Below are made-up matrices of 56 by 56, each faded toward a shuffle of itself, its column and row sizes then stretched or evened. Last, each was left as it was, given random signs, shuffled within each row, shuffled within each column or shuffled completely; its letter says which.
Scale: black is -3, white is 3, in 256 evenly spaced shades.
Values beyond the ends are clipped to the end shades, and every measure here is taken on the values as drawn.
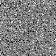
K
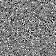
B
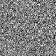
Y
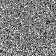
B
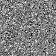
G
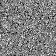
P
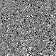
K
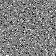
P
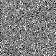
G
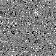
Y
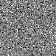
B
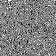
P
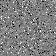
P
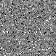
B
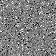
P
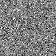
B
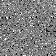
B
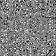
Y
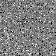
B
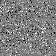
B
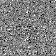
K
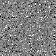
Y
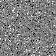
G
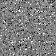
K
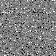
B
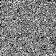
B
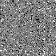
K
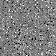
G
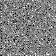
G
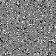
K
